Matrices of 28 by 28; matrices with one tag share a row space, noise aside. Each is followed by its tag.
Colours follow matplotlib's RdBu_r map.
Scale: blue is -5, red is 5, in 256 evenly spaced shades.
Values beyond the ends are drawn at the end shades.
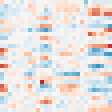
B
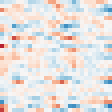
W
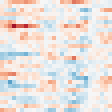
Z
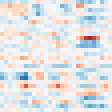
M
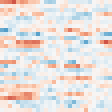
Z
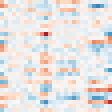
B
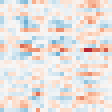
M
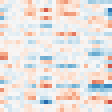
B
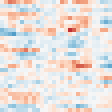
Z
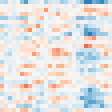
M
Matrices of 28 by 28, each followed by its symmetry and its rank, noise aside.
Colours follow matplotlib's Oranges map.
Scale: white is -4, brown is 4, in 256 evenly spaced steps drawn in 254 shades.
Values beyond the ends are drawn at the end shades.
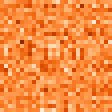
no symmetry, rank eight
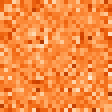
symmetric, rank eight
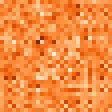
symmetric, rank six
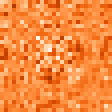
symmetric, rank four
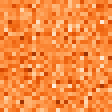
antisymmetric, rank eight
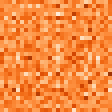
no symmetry, rank six
